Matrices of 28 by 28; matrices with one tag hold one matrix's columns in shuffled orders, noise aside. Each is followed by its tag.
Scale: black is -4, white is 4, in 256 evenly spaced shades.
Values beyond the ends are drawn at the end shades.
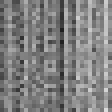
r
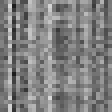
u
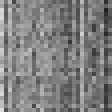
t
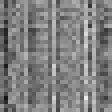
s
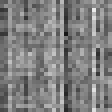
t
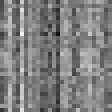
t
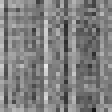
s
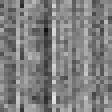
s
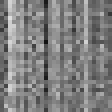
r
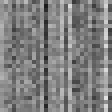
u
